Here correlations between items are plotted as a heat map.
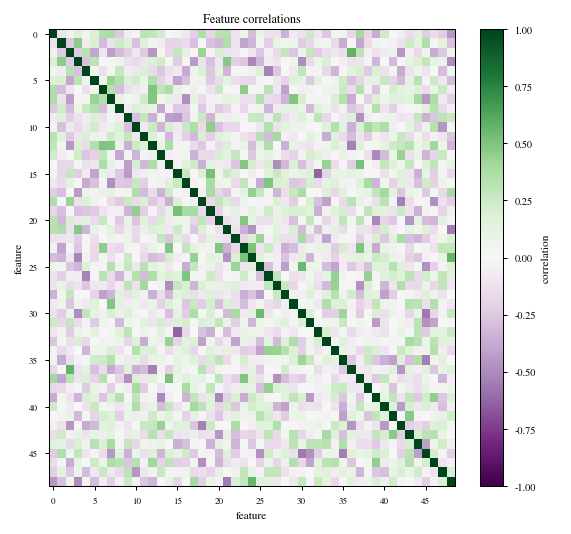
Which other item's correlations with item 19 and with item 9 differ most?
15
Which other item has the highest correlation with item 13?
42
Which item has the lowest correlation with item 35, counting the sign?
45
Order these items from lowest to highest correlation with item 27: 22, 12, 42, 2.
2, 12, 22, 42
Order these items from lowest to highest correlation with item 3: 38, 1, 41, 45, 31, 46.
41, 31, 38, 46, 45, 1
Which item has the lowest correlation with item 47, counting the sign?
10
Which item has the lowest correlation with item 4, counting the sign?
26
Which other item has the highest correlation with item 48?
24
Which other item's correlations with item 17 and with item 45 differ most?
30
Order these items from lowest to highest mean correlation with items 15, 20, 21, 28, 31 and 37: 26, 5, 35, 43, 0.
5, 43, 26, 35, 0
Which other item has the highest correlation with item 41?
43
